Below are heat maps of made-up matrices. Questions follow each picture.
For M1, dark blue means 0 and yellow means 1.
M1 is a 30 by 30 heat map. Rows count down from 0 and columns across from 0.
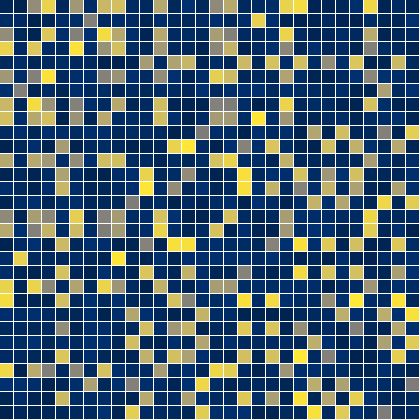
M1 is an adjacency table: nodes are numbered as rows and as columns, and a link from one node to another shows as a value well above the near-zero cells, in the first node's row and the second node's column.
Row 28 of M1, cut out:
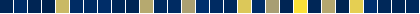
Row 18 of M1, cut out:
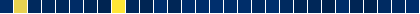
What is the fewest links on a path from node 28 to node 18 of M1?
4
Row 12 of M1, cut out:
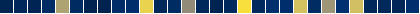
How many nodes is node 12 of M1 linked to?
7
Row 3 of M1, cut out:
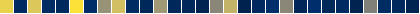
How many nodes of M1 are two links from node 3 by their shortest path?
2
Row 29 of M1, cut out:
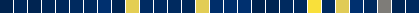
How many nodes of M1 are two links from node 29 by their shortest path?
1
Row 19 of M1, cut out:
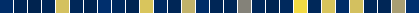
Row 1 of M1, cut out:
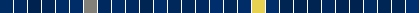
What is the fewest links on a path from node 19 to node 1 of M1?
5
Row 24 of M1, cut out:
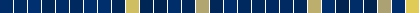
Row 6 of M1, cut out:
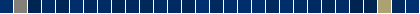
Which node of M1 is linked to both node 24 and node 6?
node 27
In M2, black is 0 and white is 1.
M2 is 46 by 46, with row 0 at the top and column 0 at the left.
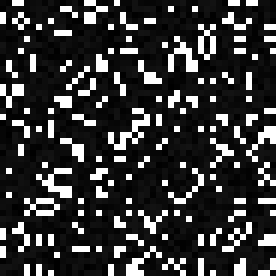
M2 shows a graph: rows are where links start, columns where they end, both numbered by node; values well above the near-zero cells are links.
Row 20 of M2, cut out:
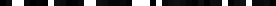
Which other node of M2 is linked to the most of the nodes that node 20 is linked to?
node 3
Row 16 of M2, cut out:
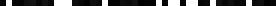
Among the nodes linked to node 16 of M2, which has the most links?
node 35
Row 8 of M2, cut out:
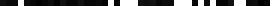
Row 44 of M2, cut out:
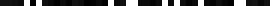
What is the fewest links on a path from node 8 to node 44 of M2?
2
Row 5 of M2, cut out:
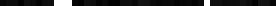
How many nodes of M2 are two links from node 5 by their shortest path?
9
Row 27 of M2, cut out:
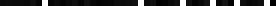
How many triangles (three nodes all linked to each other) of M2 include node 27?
5
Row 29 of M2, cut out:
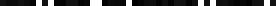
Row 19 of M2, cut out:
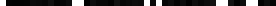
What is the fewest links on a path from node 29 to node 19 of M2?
3
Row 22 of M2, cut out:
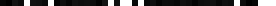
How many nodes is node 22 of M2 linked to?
10
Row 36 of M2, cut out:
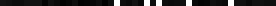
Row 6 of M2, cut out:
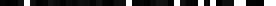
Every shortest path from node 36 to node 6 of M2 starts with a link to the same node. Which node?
node 38
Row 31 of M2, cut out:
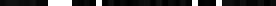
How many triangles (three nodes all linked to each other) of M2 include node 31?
7
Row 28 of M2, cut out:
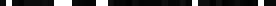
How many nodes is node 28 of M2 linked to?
8
